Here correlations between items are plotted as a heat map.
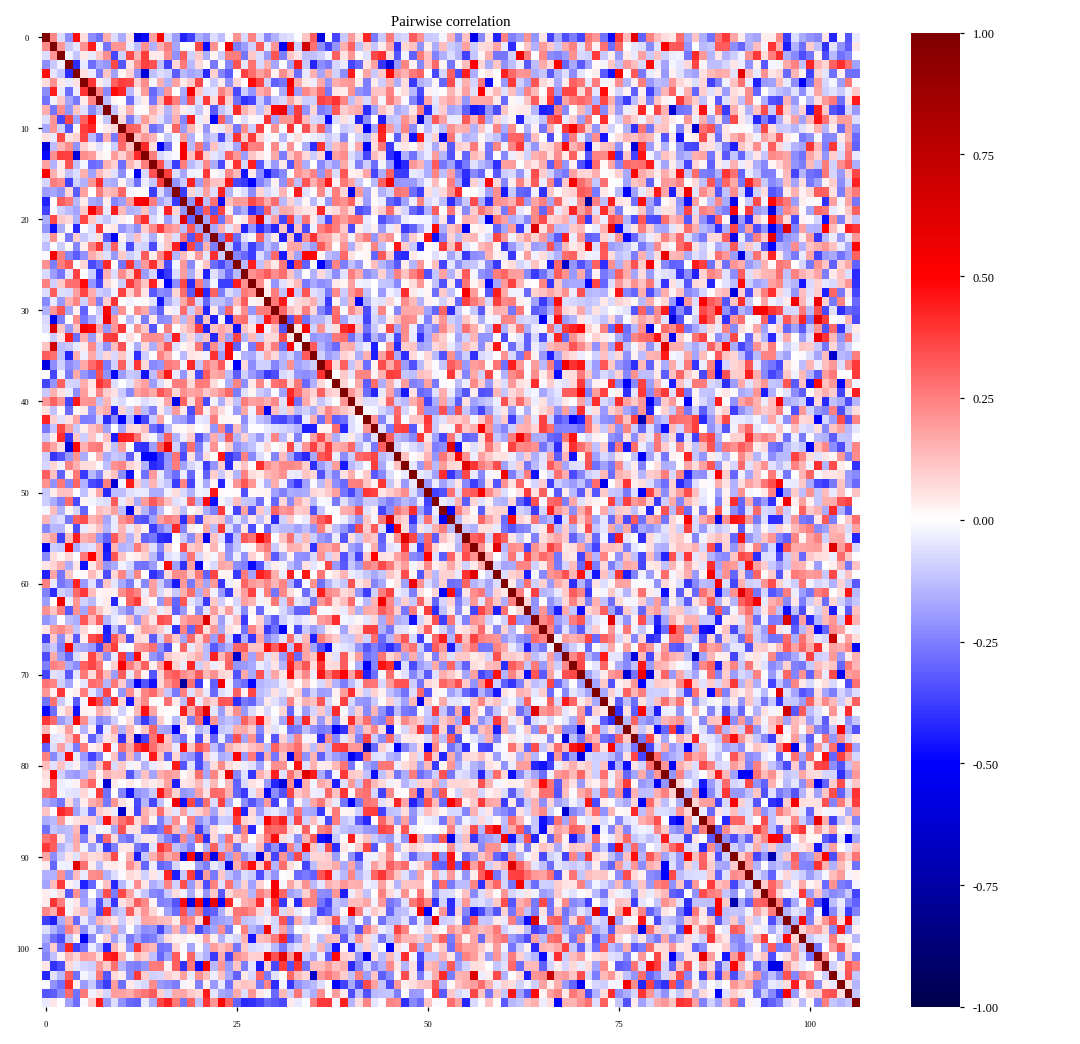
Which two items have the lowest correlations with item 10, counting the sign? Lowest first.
85, 42
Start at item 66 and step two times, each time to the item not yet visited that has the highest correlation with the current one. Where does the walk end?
56
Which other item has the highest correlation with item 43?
57
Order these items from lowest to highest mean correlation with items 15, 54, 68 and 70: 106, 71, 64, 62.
62, 71, 64, 106
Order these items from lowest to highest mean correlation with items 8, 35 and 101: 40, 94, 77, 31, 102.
77, 40, 102, 94, 31
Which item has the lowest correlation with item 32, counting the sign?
79
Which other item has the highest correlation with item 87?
59
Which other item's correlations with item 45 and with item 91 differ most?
16
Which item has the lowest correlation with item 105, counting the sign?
88
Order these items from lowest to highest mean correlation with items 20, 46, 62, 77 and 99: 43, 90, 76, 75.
90, 76, 43, 75
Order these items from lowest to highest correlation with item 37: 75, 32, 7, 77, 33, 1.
1, 33, 32, 75, 77, 7
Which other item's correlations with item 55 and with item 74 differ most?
21
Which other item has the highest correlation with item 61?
91
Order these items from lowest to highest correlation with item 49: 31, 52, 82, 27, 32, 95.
32, 52, 31, 82, 27, 95
